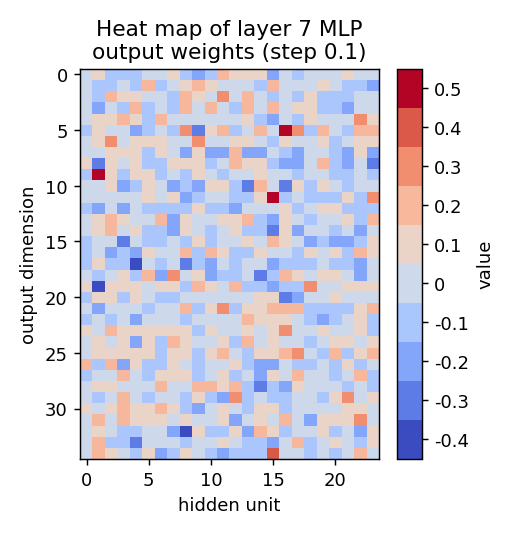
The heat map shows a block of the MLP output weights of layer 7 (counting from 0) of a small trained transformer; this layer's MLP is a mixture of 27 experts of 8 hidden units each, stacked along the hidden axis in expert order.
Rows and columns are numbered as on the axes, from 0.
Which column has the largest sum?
2
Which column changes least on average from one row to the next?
0
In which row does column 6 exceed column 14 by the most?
28
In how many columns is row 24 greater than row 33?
11
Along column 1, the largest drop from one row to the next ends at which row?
10
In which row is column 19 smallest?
22
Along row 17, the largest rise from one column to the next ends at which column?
5
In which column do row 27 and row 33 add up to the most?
17
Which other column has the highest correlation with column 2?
4
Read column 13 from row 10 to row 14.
-0.3 -0.1 0 0.2 -0.1
